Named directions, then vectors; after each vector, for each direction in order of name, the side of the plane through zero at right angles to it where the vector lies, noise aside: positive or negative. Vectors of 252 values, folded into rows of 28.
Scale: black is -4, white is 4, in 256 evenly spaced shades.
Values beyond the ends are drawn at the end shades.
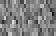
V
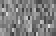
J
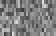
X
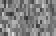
negative, positive, positive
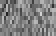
negative, negative, positive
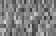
positive, negative, positive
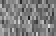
positive, positive, positive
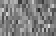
positive, positive, negative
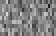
positive, positive, positive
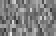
negative, positive, negative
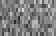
negative, negative, negative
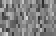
positive, negative, negative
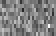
positive, positive, positive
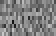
positive, negative, positive
